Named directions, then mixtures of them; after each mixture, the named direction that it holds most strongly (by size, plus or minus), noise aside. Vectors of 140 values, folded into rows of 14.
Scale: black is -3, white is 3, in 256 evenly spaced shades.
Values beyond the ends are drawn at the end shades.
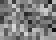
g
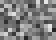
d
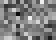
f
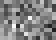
f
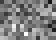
g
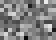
d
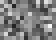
d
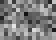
g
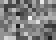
f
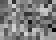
g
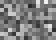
d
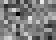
f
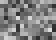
f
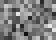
f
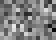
g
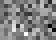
g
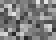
d
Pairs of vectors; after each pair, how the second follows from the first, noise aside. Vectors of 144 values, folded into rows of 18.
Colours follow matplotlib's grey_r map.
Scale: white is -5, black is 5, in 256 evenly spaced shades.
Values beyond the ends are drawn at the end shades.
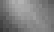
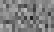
shuffled.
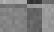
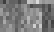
negated.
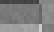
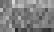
reversed.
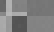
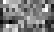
wrapped around, negated, scaled up.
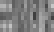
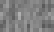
reversed, negated, shrunk.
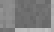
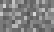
shuffled.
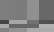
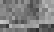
negated.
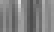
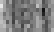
wrapped around, negated.
